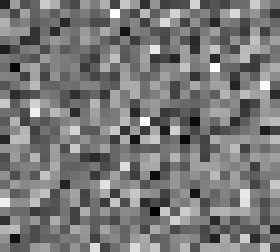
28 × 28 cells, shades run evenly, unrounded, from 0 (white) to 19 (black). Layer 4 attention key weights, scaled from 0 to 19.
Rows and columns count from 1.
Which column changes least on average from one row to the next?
21
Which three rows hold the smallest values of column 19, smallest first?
24, 8, 28
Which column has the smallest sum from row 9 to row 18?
27
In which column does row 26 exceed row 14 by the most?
15
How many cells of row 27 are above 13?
6
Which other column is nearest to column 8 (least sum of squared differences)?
3
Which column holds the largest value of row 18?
10
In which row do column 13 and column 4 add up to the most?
4
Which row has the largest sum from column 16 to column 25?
14
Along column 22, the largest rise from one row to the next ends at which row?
7
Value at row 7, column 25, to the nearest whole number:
5
